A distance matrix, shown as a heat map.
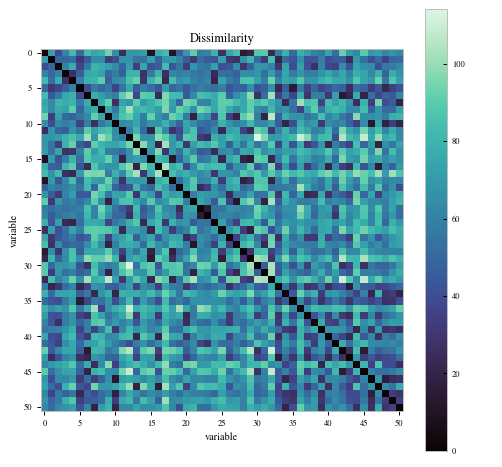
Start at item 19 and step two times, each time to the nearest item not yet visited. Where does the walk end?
23
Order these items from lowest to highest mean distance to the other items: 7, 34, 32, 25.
34, 25, 7, 32
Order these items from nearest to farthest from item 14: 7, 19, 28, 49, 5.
19, 5, 7, 28, 49
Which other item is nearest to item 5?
35
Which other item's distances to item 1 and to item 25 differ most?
29
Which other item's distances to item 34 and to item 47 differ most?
7
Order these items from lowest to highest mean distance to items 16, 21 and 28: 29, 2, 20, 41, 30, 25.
2, 20, 41, 30, 25, 29
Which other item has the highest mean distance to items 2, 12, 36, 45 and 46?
17
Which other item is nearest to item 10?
46
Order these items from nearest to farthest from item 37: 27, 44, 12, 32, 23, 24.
27, 24, 23, 44, 32, 12
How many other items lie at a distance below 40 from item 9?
6
